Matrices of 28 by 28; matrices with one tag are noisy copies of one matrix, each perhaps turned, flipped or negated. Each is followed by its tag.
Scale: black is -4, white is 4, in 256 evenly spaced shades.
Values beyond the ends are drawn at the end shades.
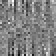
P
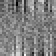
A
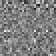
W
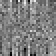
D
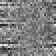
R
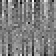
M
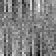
A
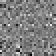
W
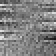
A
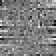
D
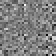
W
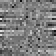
D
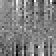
A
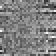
R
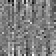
P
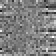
R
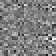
W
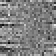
R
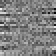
P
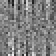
P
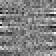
P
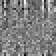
R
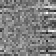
R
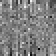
D
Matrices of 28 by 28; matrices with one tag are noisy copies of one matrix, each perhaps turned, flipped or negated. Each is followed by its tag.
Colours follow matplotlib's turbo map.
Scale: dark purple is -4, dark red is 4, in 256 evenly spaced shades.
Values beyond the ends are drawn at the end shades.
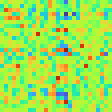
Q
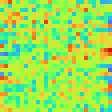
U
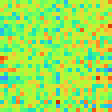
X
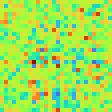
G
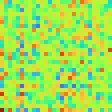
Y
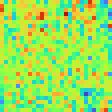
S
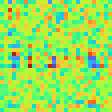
Q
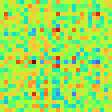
G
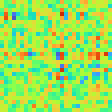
G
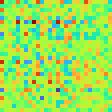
Y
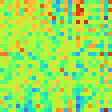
X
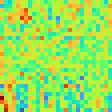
S
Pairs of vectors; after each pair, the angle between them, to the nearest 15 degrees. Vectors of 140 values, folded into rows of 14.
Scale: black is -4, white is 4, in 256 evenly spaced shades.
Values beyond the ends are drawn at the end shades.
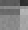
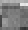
135 degrees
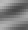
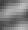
165 degrees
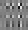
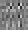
150 degrees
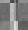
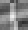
45 degrees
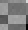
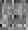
120 degrees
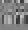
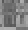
135 degrees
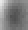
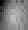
165 degrees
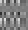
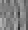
60 degrees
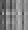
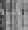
30 degrees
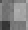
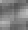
105 degrees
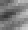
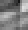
105 degrees
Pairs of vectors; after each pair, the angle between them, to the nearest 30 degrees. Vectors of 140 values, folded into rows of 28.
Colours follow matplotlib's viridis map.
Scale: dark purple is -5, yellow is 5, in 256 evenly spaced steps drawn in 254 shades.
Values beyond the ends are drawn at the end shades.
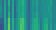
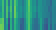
150 degrees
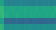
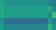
30 degrees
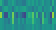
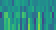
120 degrees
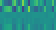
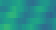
90 degrees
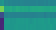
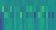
60 degrees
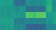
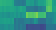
30 degrees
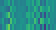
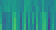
90 degrees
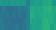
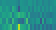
120 degrees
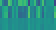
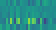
90 degrees
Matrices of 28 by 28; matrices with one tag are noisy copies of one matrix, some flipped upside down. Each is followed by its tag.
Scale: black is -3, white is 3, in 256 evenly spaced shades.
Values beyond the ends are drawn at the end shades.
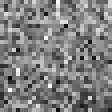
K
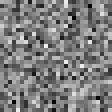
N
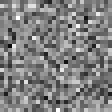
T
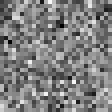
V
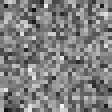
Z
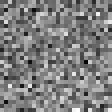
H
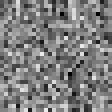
N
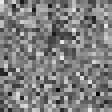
V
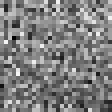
K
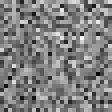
H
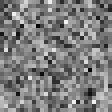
V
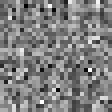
N
